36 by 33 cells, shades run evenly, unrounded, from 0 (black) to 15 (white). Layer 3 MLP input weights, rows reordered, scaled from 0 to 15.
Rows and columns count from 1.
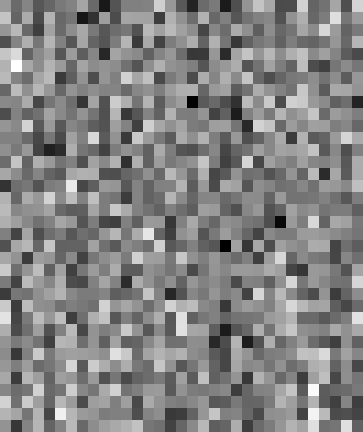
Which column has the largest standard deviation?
2
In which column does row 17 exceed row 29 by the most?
5
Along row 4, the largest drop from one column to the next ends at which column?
13
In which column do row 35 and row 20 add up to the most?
29
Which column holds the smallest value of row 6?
30
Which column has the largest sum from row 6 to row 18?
28
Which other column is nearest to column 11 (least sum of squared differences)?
25
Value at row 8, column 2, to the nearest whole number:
11
